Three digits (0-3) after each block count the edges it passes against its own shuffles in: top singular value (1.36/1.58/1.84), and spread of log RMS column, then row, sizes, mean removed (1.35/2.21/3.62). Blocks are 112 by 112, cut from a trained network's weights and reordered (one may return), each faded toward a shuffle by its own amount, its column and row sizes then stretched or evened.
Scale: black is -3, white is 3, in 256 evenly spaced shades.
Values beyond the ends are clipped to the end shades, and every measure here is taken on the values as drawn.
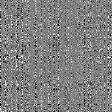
1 3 2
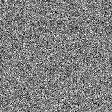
1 0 0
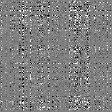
1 3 3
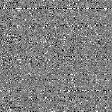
3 2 2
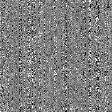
0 3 1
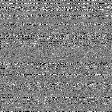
2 0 3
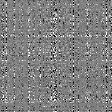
2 3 2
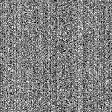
3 0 1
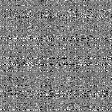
2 1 3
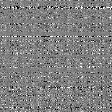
1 2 3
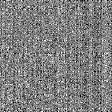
3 0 2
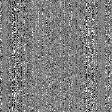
1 3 0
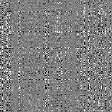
3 3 2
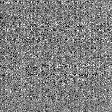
1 0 2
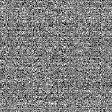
3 2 0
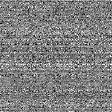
3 1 2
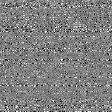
0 1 3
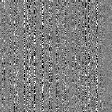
3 3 0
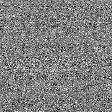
0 0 2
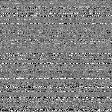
2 0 3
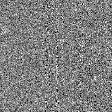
1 2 0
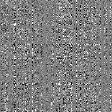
2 3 2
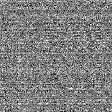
3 1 1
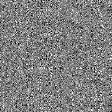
2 2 1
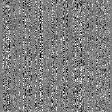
0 3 0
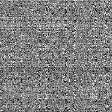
3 2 0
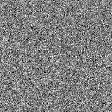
2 0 1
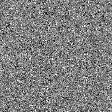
0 1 1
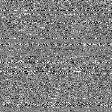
1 0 3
